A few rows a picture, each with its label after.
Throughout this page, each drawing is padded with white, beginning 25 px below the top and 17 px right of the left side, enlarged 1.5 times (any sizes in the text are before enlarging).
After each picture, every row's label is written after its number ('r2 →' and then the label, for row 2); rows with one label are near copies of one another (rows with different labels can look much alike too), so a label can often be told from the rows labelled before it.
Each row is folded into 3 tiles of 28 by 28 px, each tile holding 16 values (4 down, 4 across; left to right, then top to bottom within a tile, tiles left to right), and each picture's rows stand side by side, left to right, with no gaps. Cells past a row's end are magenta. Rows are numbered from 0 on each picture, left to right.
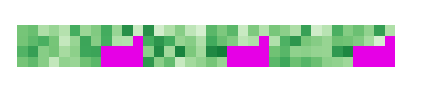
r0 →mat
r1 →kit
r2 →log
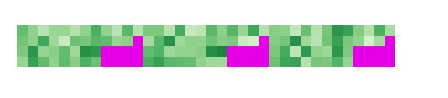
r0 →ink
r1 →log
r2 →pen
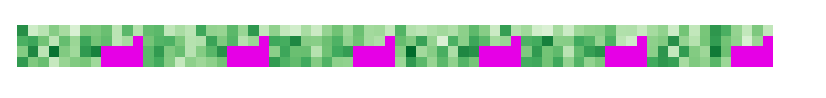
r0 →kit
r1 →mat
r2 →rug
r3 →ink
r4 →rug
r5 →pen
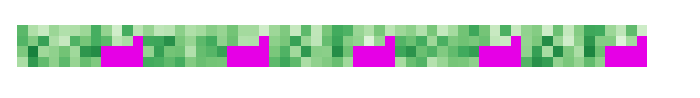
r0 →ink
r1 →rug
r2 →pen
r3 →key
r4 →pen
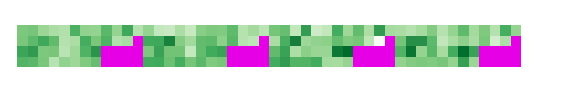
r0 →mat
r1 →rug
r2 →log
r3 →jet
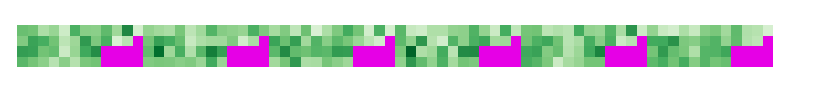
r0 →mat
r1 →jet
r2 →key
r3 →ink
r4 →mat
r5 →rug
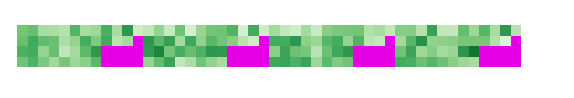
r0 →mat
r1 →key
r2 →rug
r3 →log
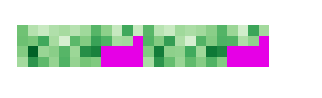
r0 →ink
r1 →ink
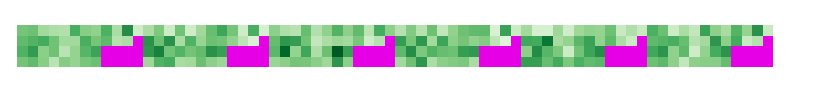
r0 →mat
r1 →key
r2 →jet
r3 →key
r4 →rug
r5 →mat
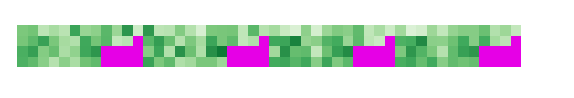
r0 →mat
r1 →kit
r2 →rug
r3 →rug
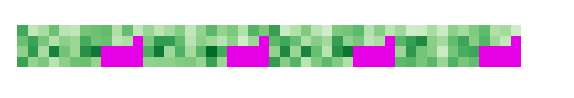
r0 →kit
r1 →jet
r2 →kit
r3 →rug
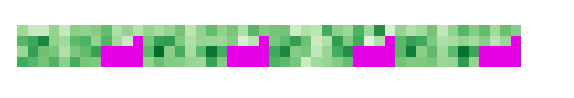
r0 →rug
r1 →jet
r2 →mat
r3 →jet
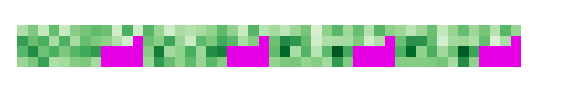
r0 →key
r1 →ink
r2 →jet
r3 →jet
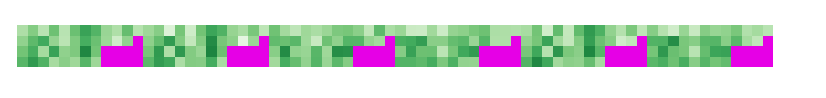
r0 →pen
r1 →pen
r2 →ink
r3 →rug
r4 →pen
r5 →rug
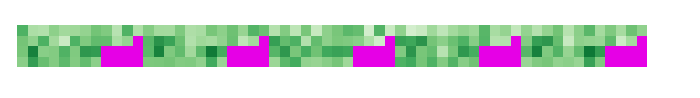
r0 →ink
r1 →jet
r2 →key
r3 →rug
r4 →jet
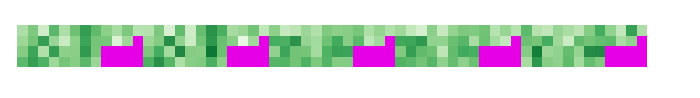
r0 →pen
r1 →pen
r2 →rug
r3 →rug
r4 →ink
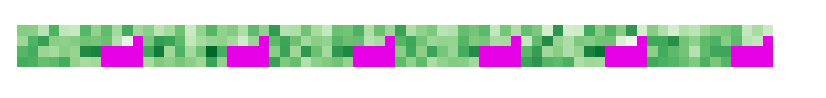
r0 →log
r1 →jet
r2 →kit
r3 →kit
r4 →log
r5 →rug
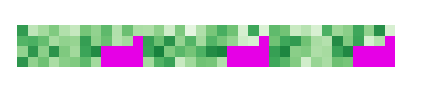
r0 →kit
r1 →key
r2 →mat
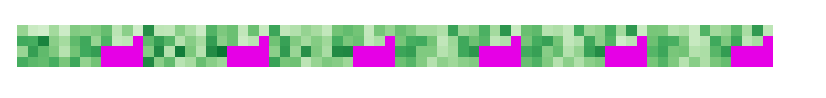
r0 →rug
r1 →kit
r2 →kit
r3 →mat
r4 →mat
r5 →mat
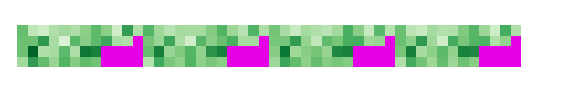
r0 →ink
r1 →ink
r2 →ink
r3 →ink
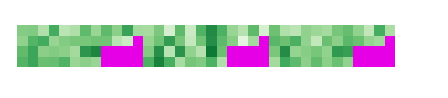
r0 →log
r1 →pen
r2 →ink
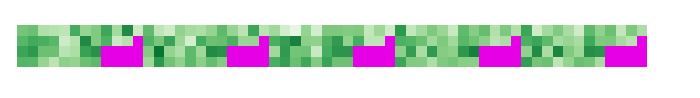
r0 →mat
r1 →ink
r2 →rug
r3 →kit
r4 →kit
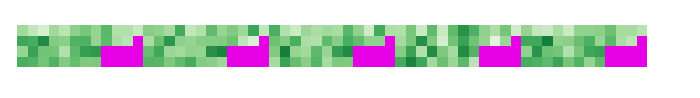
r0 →rug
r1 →log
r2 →ink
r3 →pen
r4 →rug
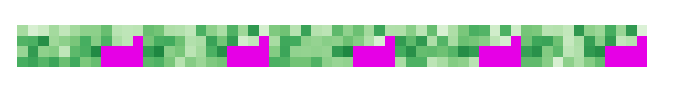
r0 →rug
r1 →mat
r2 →log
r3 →key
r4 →mat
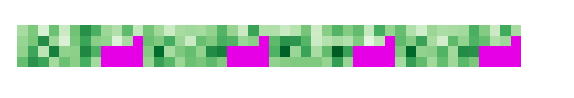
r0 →pen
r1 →ink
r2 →jet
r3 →ink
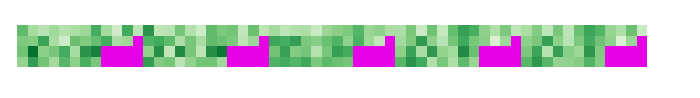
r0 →ink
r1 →kit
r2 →rug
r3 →pen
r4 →pen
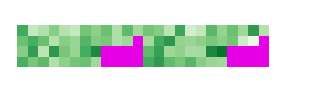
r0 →kit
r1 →log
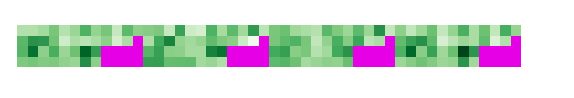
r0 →jet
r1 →log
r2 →mat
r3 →jet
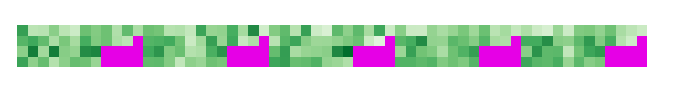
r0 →kit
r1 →mat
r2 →log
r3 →rug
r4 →rug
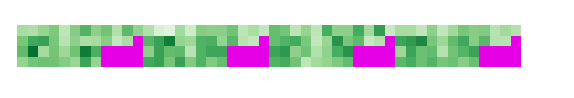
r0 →jet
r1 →rug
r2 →mat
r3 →rug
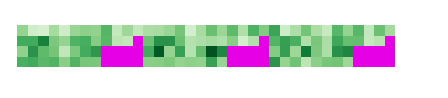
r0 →rug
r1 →jet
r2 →kit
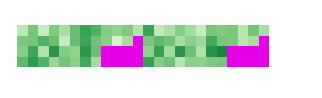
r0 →pen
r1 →kit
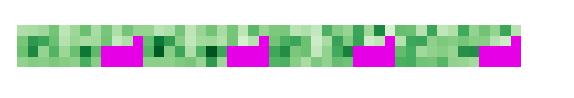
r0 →jet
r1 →jet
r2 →mat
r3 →log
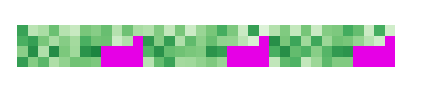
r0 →kit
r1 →key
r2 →key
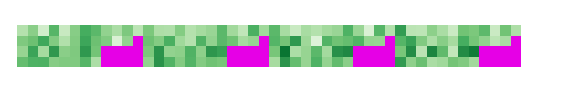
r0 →pen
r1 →ink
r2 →ink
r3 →kit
